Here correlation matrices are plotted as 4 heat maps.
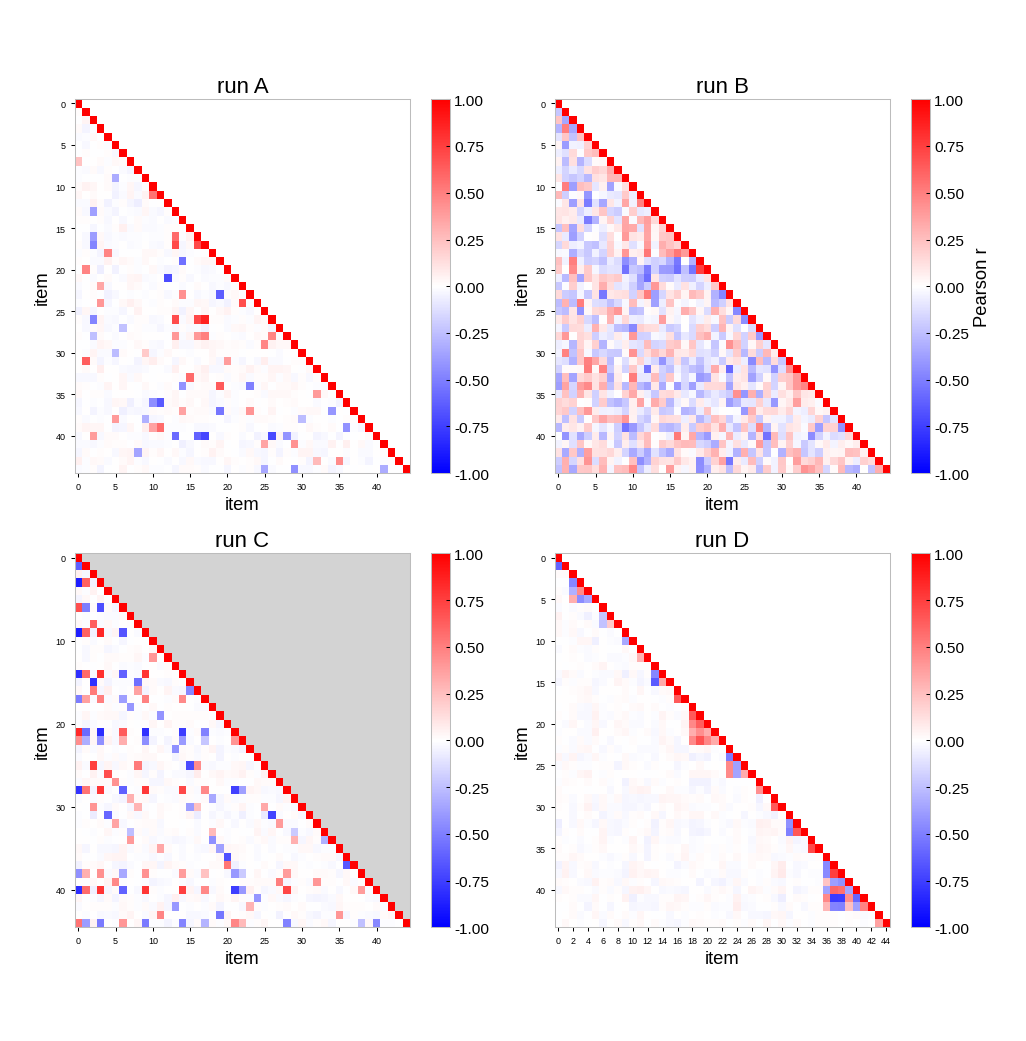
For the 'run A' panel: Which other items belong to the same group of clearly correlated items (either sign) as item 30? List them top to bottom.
5, 9, 38
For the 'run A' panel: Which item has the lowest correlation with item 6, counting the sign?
27
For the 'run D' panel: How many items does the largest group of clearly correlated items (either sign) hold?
7
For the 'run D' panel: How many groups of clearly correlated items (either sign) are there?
15
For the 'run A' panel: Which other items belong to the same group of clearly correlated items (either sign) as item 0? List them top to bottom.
7
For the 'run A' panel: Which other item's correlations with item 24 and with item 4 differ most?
22
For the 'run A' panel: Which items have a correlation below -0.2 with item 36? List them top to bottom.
10, 11, 39
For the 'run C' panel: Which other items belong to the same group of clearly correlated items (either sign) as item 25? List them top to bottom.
2, 8, 15, 16, 30
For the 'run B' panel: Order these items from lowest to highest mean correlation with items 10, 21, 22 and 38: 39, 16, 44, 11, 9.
11, 39, 16, 9, 44
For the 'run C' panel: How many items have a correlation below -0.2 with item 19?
3
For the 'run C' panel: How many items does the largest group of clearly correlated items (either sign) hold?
13
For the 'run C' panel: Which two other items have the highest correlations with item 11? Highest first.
43, 35
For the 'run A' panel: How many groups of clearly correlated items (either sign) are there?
14
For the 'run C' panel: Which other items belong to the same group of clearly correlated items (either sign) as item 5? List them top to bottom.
27, 32, 39
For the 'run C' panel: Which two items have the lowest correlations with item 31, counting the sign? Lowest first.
26, 4
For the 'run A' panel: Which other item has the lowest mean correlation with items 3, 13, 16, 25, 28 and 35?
40
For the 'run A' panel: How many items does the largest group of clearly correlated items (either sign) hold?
7
